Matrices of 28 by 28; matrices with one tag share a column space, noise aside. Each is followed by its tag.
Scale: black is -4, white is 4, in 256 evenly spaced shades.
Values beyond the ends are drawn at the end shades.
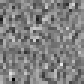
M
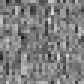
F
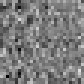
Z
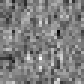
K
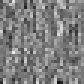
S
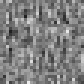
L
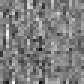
S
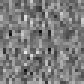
K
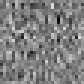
M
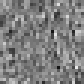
K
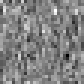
F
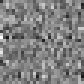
M
